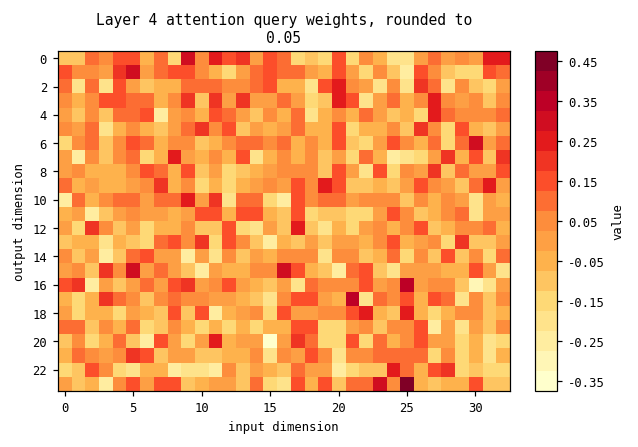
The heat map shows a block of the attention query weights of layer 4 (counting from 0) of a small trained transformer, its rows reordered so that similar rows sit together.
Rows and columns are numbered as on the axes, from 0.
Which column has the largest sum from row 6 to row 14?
17
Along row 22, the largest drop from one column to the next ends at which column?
29
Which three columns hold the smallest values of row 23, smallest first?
3, 16, 15
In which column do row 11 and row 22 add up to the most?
24
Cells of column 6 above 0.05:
7
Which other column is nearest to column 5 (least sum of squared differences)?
4
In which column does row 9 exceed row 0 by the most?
19
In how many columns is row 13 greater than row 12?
16
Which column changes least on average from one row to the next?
18
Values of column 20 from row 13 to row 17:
0 0.05 -0.25 0.05 -0.05
